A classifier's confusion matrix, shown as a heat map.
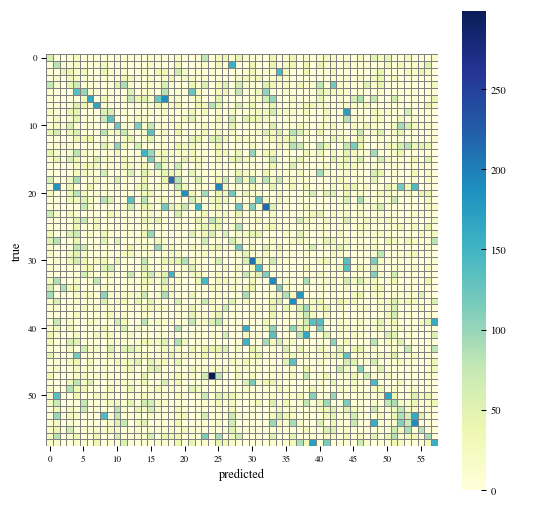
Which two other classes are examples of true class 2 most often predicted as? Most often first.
34, 19
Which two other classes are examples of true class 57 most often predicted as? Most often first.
39, 41
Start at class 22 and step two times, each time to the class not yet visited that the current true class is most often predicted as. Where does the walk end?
18
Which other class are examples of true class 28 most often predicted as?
16
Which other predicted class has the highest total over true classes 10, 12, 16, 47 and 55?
24
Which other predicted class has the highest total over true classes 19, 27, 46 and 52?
1
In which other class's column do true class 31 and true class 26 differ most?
44
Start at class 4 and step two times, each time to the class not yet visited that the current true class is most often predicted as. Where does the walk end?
29
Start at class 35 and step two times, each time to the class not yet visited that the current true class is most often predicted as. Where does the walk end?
38
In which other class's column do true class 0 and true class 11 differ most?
15
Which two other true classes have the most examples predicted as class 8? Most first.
53, 35
